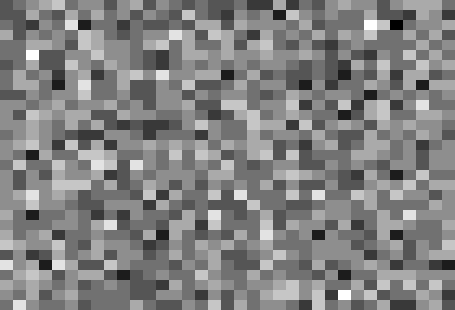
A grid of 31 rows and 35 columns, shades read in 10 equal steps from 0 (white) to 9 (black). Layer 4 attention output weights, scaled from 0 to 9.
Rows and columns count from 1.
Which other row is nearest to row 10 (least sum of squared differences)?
26
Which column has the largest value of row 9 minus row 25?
5
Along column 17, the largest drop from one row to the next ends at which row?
22
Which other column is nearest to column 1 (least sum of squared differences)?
21
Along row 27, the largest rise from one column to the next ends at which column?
4
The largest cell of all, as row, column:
3, 31
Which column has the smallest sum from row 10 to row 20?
23
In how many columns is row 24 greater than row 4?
17
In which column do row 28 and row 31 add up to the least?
2
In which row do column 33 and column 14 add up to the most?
9
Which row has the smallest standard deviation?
10
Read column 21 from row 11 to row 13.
4 5 3
